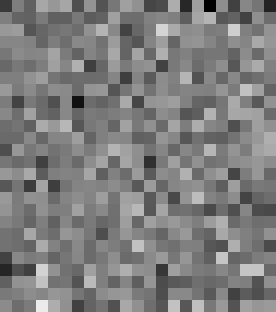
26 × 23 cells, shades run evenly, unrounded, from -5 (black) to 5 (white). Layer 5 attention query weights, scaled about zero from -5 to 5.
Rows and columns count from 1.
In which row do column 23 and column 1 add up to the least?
1
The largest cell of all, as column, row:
4, 26
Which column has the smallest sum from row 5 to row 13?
7
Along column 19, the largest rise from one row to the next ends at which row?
22
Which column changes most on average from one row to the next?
20
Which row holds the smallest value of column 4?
14
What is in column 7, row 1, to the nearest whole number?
-2
